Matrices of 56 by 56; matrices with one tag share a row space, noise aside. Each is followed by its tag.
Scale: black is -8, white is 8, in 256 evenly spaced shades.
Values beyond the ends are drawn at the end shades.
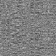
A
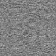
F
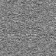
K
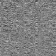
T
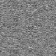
K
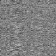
A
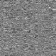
T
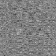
F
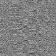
F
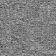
A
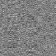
K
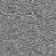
K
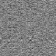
K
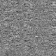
T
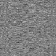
F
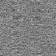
A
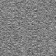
K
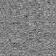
F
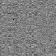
K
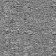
T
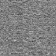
F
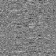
F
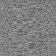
F
